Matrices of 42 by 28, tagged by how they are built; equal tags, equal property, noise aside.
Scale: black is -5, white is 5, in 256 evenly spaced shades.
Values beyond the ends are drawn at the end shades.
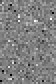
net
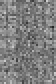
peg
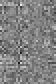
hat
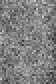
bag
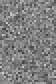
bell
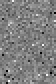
net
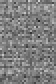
peg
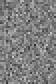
bell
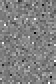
net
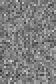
bell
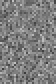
bell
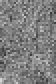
bag
